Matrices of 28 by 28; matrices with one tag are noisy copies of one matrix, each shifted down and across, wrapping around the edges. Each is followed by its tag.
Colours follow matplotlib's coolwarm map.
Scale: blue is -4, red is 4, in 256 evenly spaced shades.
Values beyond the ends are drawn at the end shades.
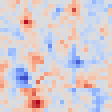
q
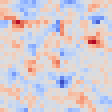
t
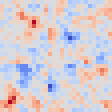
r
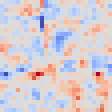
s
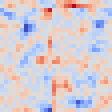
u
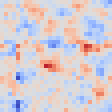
t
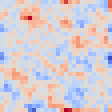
t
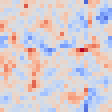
s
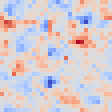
t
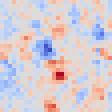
q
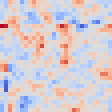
s
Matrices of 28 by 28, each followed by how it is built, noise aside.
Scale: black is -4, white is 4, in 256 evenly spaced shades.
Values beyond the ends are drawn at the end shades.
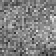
smooth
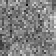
smooth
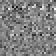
uneven rows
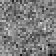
smooth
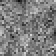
smooth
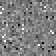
sparse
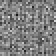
blocks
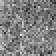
smooth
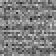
blocks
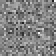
blocks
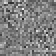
block diagonal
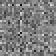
low rank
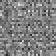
blocks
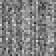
blocks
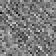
Toeplitz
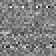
uneven rows
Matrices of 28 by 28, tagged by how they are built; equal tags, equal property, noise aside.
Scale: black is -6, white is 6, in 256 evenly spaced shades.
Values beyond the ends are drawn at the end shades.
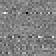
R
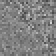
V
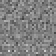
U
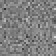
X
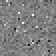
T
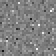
T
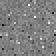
T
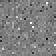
T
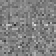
R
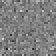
R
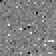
T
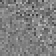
V
